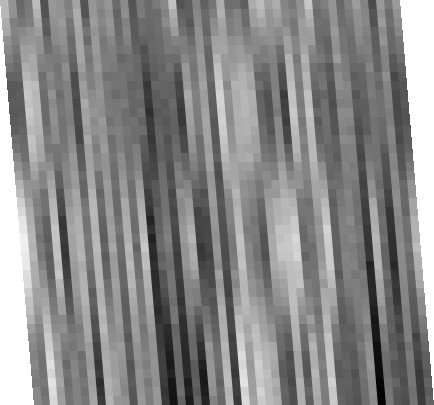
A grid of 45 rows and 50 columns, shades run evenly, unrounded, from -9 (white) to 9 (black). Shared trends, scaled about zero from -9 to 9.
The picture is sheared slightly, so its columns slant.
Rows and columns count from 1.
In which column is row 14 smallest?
27
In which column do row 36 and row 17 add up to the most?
44
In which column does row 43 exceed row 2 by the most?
22
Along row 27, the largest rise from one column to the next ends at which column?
17
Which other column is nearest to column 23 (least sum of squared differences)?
6
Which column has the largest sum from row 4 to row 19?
18
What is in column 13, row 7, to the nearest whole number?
0
